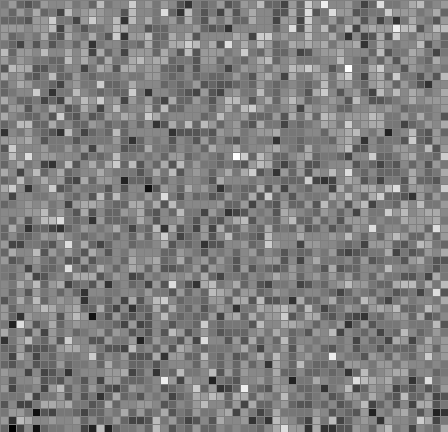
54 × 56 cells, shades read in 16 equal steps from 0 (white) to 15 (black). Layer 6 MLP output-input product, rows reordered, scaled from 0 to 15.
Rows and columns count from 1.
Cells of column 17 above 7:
24
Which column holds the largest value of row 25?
52
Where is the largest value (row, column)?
54, 2
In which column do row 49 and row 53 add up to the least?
31
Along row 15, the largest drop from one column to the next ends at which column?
8
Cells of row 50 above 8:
20
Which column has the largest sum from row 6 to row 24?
16
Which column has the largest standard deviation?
44
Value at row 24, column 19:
14
